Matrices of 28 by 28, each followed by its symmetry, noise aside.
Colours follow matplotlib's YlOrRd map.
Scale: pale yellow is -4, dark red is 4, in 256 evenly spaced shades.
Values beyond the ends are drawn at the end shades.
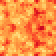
mirrored top to bottom.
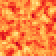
antisymmetric.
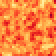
no symmetry.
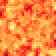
no symmetry.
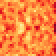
mirrored top to bottom.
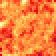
symmetric.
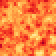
symmetric.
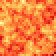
symmetric.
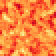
antisymmetric.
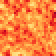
antisymmetric.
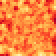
antisymmetric.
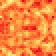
mirrored top to bottom.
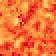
no symmetry.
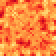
symmetric.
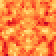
mirrored left to right.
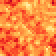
symmetric across the other diagonal.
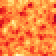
antisymmetric.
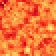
symmetric.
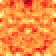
mirrored left to right.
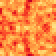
mirrored top to bottom.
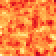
antisymmetric.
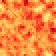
symmetric across the other diagonal.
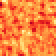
antisymmetric.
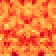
mirrored left to right.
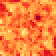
symmetric across the other diagonal.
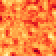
antisymmetric.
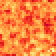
no symmetry.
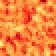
antisymmetric.
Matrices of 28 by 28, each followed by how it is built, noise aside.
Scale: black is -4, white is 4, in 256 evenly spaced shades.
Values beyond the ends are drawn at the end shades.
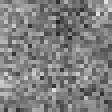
smooth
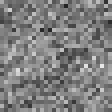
Hankel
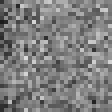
smooth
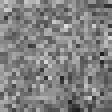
smooth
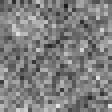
smooth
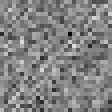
Hankel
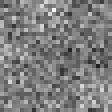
smooth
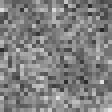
smooth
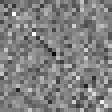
diagonal
